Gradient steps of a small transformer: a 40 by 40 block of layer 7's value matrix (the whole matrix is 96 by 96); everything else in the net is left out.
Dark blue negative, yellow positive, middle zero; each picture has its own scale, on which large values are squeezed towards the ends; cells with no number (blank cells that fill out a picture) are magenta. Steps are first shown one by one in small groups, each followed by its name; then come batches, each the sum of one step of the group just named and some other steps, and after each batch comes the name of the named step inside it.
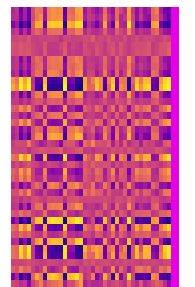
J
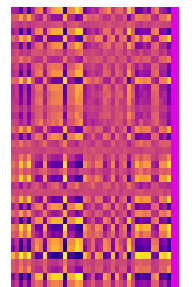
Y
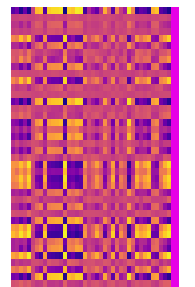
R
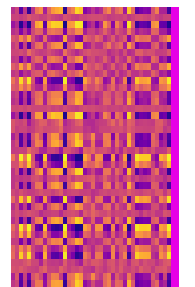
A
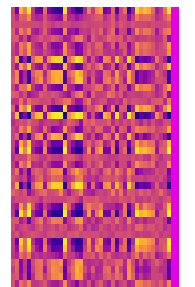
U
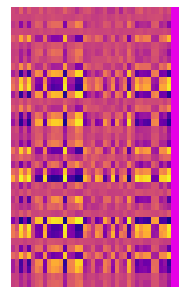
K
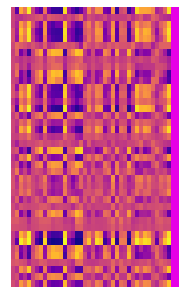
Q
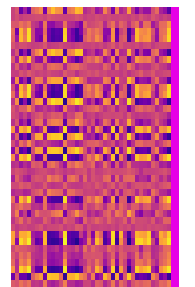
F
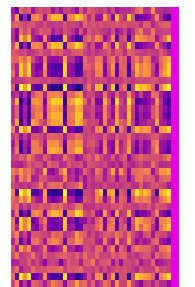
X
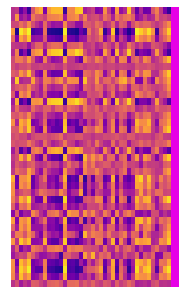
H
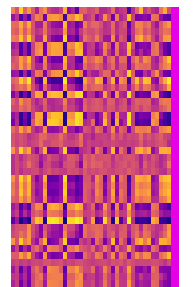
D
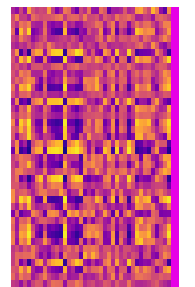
H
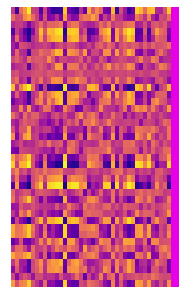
U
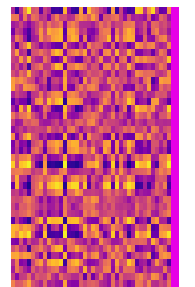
R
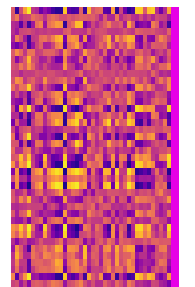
A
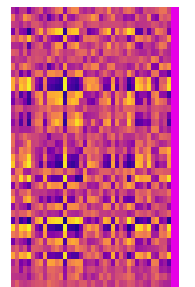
K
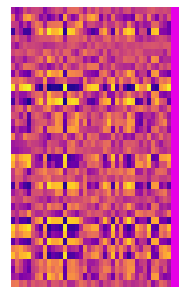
J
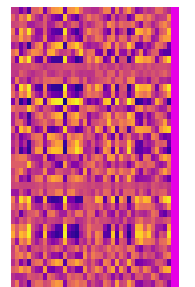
F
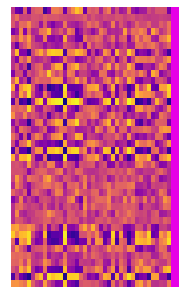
F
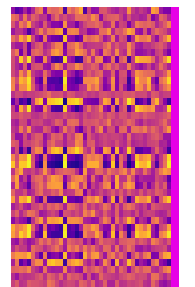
R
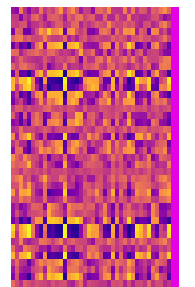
D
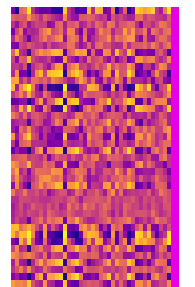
Q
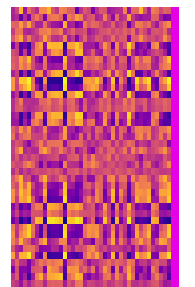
D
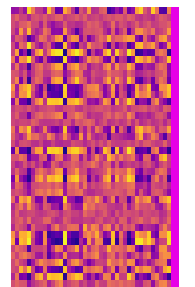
F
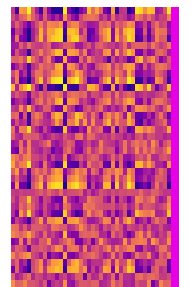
U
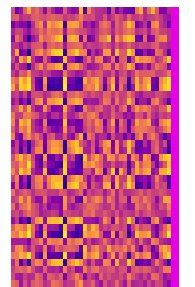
J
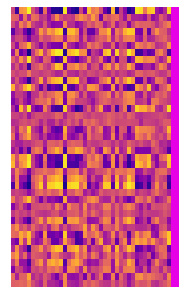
Q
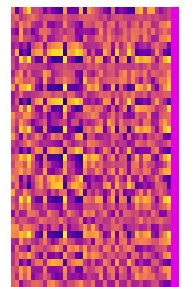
H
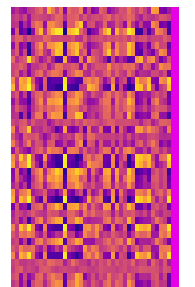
A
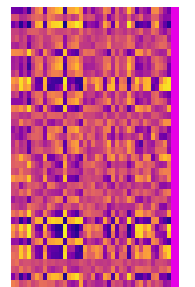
J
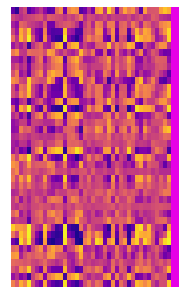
Q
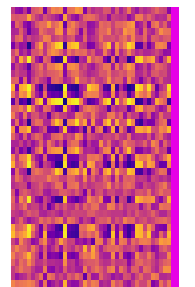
F
